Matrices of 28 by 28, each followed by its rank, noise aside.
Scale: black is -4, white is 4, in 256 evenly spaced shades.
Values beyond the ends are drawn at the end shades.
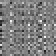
two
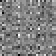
three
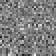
six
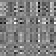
two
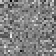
eight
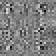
four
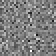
eight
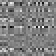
two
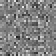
six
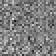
eight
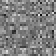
four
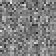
eight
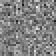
eight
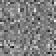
six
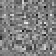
six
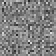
eight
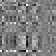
two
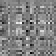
two
